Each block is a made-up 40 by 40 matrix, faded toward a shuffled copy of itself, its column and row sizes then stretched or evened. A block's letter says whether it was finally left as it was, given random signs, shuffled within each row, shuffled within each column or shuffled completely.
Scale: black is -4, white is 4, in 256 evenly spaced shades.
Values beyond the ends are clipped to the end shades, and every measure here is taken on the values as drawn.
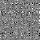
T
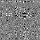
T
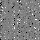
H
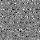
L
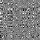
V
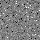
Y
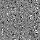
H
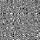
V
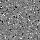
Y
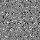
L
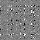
T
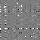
V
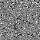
L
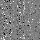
H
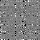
T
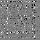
T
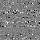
L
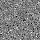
Y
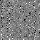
H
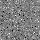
Y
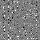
H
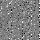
H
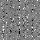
H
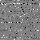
L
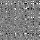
V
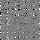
T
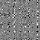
V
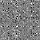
T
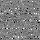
L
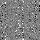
H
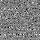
L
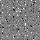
H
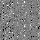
H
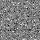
Y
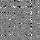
T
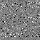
L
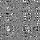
V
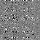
T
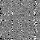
T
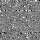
L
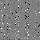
H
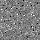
Y
